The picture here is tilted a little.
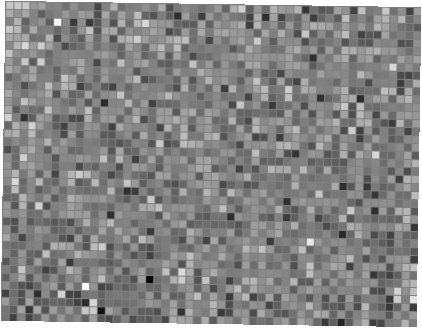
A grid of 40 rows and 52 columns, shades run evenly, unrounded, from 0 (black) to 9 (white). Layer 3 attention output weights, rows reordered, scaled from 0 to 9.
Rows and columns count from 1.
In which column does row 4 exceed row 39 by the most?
13
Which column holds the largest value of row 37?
52
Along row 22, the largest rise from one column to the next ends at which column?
51
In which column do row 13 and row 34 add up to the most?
3
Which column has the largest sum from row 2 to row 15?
1
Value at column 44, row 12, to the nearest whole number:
6
